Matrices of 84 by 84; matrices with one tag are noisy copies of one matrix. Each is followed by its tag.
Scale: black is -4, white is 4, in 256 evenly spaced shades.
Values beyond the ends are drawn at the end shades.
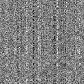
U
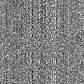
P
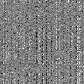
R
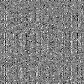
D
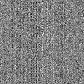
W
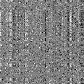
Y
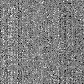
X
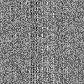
W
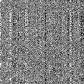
Y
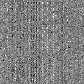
W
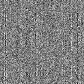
D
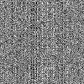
W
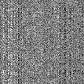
X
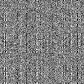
D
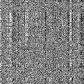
Y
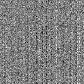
R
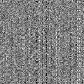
R
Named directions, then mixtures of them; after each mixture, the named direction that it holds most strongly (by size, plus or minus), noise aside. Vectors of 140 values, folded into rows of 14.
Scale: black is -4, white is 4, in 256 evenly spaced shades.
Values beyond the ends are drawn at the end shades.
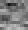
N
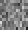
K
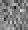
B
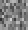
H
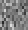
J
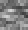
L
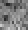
N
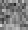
N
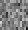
K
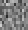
H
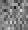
B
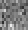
J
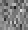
B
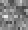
L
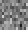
H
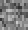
L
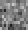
N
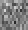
B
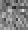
B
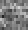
L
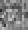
H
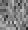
B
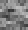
L
